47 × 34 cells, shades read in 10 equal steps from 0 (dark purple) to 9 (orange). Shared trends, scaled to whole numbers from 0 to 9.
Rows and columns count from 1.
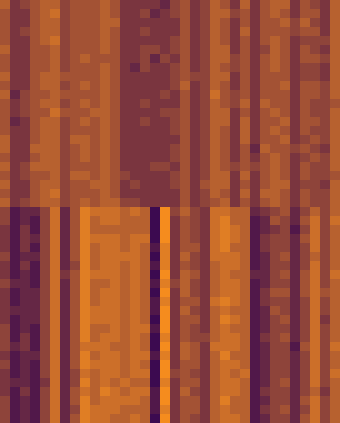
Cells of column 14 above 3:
26
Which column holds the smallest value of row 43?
16
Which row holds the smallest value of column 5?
43
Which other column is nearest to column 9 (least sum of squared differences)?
23
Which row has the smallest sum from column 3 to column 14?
8
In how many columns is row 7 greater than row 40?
14
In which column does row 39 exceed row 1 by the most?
17
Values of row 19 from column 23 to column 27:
5 4 5 4 5
